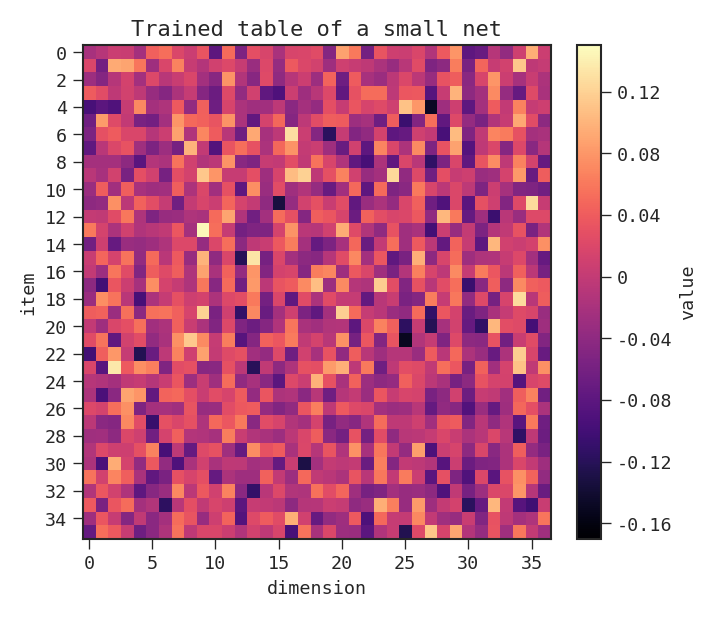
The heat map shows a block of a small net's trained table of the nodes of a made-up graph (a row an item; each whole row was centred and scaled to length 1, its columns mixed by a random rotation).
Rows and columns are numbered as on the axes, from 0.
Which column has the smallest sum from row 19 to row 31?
30
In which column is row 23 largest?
2
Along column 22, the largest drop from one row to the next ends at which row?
24
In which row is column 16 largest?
6
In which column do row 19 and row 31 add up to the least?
27
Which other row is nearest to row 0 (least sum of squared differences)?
17
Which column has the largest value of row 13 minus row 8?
9
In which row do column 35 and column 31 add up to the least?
20
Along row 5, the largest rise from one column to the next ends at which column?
1
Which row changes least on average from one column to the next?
26
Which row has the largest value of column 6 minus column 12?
19
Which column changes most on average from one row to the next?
34
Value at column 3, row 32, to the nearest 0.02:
-0.02
